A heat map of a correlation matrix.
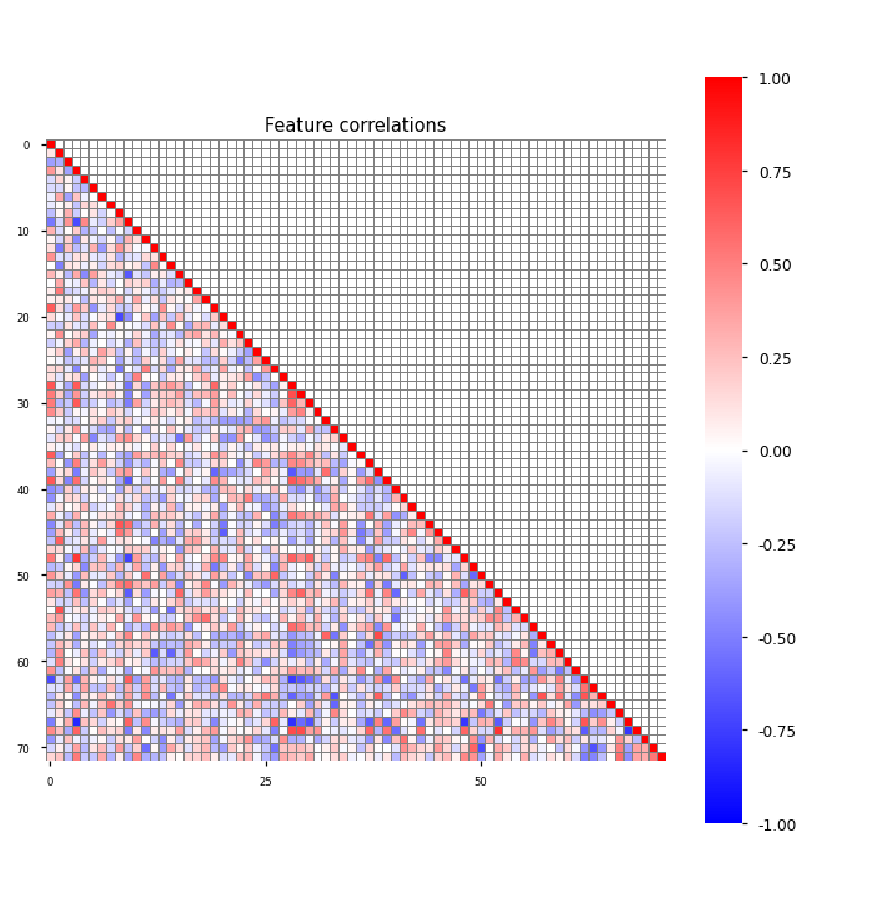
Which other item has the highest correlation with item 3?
48
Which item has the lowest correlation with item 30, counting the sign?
67
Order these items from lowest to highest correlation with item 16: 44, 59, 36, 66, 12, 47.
12, 36, 44, 66, 47, 59
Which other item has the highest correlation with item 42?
45
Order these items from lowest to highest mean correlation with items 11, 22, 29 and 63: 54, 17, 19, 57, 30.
57, 30, 17, 54, 19
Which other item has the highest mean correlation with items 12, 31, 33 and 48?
28
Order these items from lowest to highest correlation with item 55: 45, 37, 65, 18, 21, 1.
37, 21, 45, 65, 1, 18
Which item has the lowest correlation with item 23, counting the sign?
50
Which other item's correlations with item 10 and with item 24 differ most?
27
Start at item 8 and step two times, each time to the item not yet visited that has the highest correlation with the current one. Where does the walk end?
9
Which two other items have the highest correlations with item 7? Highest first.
65, 21
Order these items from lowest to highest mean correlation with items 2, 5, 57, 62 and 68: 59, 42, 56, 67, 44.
42, 56, 59, 67, 44
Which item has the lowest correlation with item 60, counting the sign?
25
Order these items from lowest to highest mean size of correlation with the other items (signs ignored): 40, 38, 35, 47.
35, 47, 40, 38
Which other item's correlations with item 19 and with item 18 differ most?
49
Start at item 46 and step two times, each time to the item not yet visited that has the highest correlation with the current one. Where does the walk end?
54
